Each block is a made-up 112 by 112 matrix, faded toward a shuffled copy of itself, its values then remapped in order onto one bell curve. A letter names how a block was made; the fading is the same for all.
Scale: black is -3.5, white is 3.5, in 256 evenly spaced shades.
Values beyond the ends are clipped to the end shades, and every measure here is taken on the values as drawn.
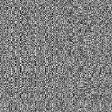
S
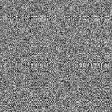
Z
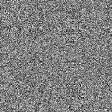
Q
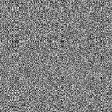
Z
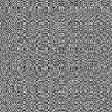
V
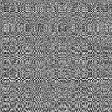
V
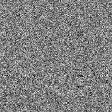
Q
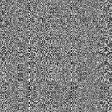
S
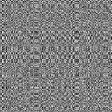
V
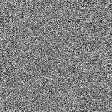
Q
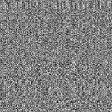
Z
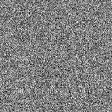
Q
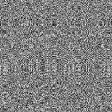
Z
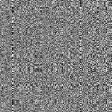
S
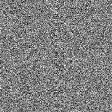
Q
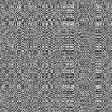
V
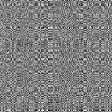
V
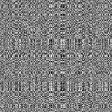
V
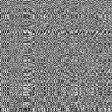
V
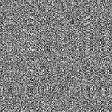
Z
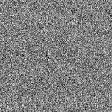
Q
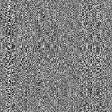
S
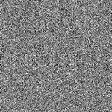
Q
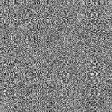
Z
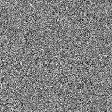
Q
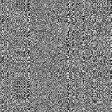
S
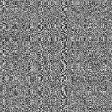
S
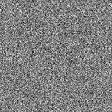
Q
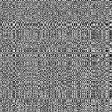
V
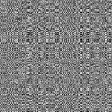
V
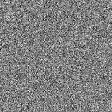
Q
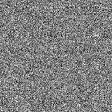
Q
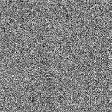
Q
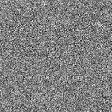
Q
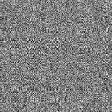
Z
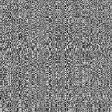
S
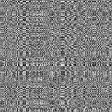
V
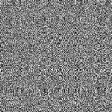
Z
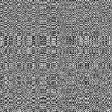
V
